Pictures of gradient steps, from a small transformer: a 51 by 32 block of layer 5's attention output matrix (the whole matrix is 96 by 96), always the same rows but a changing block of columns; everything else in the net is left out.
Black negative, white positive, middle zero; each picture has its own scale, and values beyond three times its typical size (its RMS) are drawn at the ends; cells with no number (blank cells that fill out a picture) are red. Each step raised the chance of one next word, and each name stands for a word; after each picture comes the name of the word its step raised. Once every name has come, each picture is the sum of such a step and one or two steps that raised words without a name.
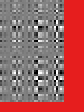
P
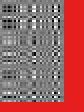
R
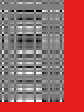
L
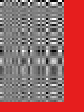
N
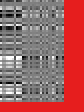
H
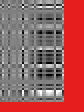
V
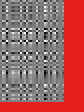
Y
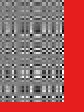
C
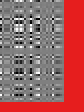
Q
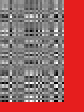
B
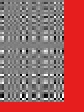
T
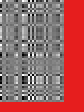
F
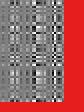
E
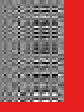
T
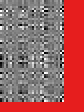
H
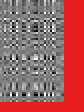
Q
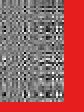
E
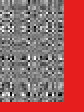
H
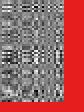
V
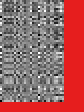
F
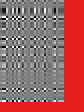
R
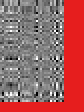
R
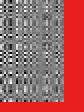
F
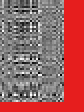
T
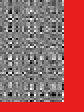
Q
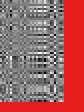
H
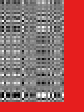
T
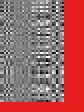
Y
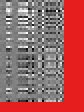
H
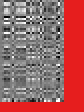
E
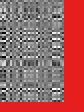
Y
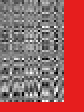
P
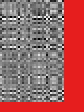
F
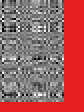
Q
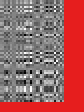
P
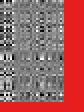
F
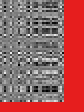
C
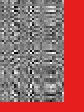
Y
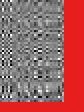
C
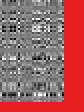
Q
